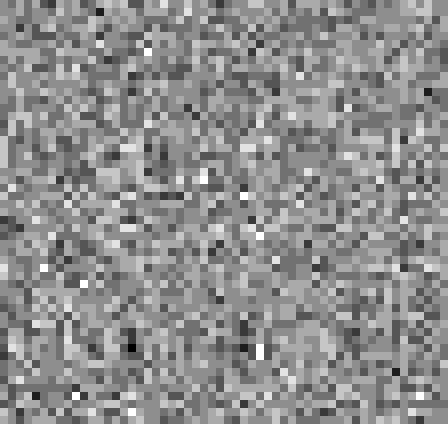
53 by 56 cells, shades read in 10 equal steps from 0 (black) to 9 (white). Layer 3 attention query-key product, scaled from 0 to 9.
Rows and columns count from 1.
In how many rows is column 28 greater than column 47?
18
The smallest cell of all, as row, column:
44, 17
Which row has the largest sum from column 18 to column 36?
30
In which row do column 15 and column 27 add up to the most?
26
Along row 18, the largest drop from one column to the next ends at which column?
51
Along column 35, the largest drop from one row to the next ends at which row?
34
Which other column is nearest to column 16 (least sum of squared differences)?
32
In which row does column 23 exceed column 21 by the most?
23
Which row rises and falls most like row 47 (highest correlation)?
43
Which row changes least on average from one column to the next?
11
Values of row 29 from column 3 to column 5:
2 5 5
